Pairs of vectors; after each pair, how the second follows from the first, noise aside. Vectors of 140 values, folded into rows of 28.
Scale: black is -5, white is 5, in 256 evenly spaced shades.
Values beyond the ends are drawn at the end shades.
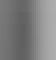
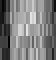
wrapped around, negated, scaled up.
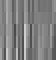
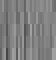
negated, shrunk.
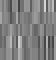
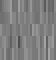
negated, shrunk.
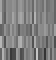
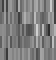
shuffled.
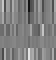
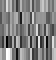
wrapped around, negated, scaled up.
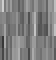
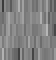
negated, partly zeroed.
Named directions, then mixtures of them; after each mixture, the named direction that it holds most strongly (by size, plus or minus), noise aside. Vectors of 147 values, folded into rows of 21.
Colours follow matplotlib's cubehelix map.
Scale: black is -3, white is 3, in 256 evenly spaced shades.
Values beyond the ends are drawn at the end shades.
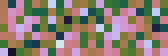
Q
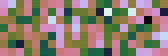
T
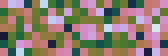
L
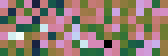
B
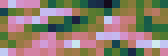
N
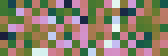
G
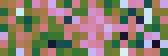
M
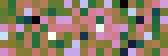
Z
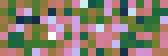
Z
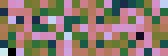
L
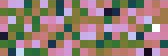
L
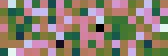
Q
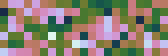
N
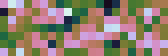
N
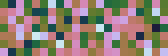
Q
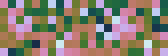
Q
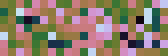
M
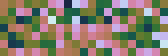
T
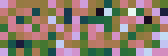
T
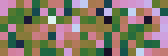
T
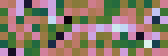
Q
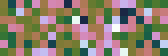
G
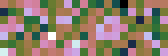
Z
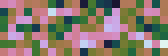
N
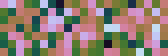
L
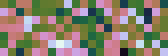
M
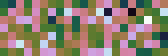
T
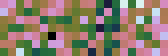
Z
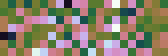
G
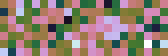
M
